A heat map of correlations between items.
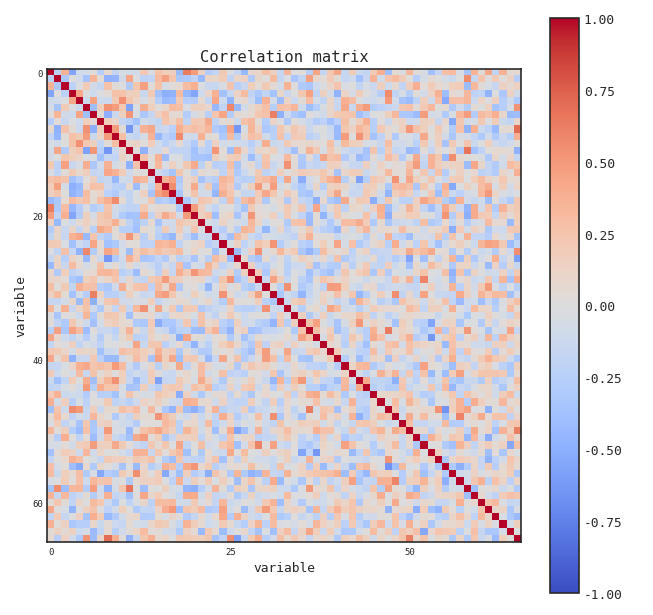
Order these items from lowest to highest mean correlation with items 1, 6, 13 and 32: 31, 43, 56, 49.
43, 56, 49, 31
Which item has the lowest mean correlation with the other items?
26
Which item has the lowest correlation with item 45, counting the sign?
18
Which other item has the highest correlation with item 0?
19
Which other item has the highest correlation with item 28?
20
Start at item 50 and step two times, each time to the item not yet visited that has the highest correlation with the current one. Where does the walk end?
8
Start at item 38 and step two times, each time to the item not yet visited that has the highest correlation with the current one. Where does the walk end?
56
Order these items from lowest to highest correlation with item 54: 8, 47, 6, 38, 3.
6, 38, 8, 3, 47
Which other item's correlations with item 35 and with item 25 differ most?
53
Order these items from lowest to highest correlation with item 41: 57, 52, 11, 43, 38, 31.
38, 11, 31, 57, 43, 52
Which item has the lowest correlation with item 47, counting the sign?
55
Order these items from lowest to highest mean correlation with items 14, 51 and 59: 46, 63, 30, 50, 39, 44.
30, 44, 39, 63, 46, 50
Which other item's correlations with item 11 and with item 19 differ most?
58
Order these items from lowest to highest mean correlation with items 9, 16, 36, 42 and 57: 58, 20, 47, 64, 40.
40, 64, 20, 58, 47
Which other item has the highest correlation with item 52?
29
